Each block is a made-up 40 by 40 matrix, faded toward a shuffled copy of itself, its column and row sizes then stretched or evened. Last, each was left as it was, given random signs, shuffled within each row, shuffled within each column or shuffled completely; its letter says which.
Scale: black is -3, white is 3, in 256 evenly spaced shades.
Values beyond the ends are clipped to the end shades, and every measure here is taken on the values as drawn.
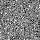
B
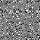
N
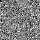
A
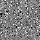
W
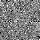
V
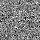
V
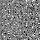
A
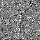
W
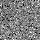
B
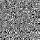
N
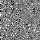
W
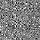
N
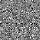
N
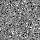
B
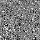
W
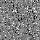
A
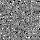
V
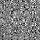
N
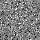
B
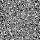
A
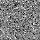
A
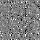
N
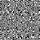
N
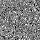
B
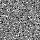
B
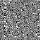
W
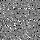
V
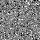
V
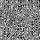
N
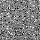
V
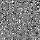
W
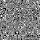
N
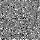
W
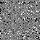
W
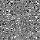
N
